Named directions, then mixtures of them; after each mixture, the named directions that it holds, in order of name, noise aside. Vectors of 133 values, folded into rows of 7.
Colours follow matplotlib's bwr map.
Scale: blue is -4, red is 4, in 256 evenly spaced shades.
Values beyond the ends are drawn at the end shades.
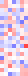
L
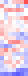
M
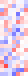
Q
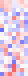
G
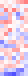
L, M, Q.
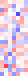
G, Q.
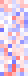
G.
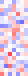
G, L, Q.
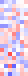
G, L, Q.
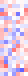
Q.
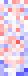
L, M, Q.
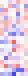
M, Q.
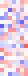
L.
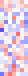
G.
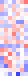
L, M, Q.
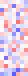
Q.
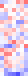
L, M.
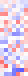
G, Q.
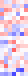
M, Q.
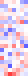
G, L, M.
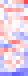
M.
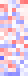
L, M.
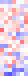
G, M.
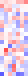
G, M.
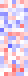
G, L, Q.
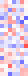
L.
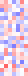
G, L, Q.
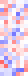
Q.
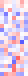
G.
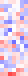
L, M, Q.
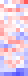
M.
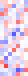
Q.
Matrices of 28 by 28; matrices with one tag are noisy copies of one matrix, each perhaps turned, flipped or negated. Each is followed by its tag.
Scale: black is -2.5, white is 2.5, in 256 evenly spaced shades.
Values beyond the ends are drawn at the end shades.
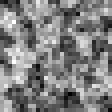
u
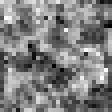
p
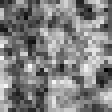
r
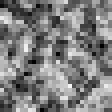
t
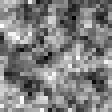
p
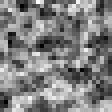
u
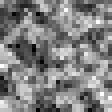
t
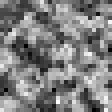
t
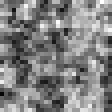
r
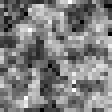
p
